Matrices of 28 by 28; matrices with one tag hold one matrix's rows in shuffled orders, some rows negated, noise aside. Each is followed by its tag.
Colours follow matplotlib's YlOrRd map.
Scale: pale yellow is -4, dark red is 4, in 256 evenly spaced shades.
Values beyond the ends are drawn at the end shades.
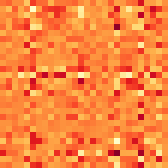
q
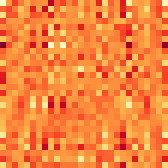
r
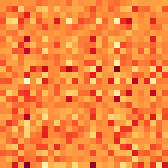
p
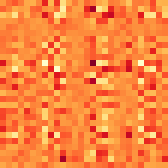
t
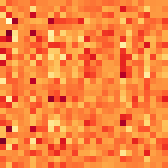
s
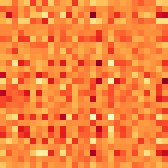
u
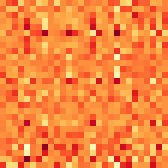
p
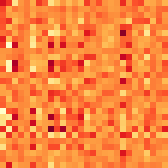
s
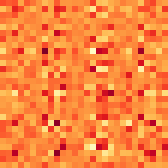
t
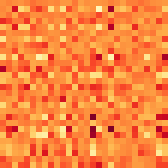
u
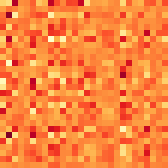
s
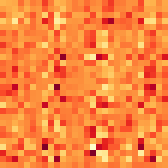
t
